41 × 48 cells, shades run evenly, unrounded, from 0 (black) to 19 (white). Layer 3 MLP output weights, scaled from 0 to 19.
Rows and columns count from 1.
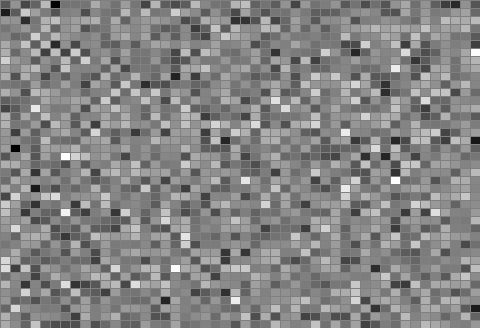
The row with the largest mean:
16
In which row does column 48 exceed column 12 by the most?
7
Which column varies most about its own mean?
40
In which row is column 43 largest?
13
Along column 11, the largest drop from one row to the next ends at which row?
37
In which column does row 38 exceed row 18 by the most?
36
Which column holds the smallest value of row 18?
48
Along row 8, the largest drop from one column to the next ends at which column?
32
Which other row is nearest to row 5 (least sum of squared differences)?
31
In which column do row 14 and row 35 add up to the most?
29
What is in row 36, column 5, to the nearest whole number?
6
